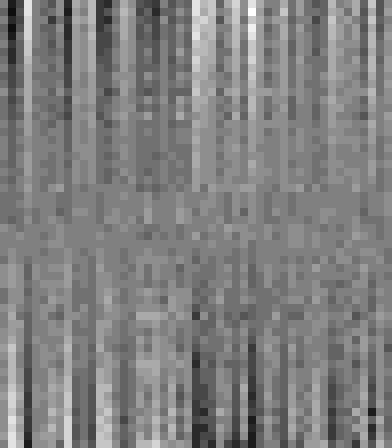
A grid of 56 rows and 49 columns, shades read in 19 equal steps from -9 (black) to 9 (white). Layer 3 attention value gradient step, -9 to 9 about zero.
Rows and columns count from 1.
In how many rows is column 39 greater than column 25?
24
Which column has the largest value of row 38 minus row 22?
14
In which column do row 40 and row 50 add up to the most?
2
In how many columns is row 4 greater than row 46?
21
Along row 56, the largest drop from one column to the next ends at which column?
4
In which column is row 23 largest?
25
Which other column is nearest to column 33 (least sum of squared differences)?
10
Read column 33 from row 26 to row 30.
0 0 0 0 0
